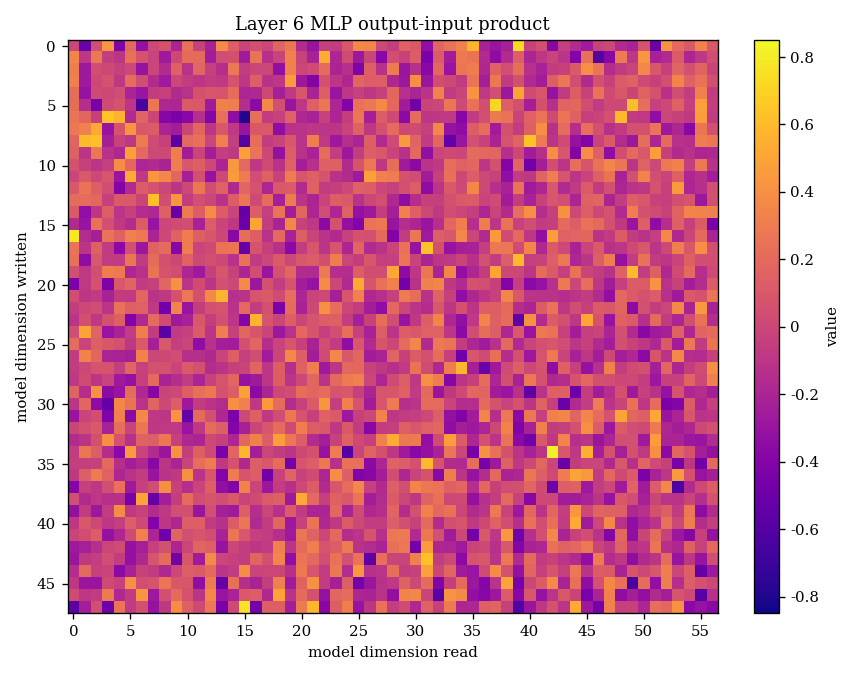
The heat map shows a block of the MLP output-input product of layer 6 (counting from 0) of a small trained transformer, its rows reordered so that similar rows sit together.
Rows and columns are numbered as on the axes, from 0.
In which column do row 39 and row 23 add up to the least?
39
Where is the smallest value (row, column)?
6, 15
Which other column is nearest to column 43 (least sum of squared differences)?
27
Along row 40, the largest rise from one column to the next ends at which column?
44
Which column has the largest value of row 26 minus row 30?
53
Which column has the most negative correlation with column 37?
29
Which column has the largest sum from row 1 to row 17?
0
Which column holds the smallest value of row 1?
46
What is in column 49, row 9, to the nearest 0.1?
0.2
